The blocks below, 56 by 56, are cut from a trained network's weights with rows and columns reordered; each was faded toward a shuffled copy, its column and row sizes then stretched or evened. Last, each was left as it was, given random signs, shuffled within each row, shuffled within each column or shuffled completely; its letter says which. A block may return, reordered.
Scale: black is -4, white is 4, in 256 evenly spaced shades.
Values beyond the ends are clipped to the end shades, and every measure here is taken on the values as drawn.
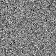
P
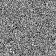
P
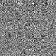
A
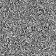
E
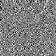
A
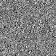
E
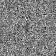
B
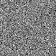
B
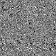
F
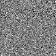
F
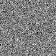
E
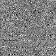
F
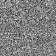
F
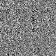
F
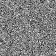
P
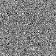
F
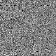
F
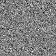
E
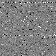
E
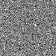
B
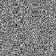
A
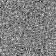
E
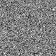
E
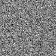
B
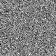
P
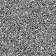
P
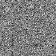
F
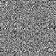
A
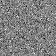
P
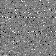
E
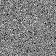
P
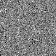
B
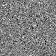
E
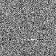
F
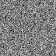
B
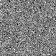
P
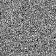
B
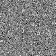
B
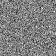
P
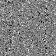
B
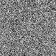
P
